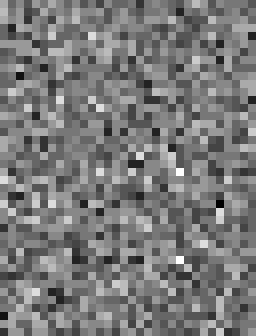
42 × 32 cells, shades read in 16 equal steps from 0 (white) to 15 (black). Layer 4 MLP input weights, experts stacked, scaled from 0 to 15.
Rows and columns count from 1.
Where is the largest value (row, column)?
26, 28
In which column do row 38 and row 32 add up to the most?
10
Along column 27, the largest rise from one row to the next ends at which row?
42
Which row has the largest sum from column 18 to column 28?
6
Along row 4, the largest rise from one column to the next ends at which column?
2
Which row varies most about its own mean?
33
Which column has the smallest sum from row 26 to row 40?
16
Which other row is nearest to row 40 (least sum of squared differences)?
7
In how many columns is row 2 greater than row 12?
19
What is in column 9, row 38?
11
